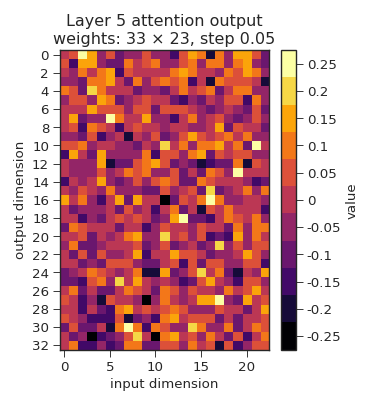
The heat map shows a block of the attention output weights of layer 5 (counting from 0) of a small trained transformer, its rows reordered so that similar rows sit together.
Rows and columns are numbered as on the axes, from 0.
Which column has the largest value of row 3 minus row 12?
5
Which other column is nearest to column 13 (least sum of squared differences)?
0
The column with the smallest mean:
10
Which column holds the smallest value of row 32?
17
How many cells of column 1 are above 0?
12
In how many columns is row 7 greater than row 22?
8
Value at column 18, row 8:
-0.1
